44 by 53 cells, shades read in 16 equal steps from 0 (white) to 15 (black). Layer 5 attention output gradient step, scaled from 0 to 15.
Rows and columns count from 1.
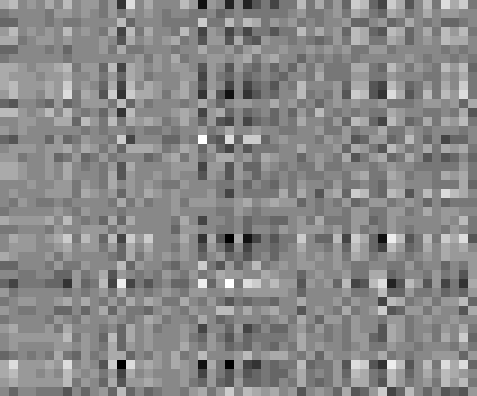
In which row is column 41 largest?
32
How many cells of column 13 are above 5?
30
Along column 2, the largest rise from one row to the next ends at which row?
12
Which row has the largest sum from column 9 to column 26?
41
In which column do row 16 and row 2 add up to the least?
23
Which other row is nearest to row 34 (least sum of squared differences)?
17
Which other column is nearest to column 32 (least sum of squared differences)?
37
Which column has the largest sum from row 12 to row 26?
26
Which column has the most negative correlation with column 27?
29
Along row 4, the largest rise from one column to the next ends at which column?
14
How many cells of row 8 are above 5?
42
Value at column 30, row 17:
8
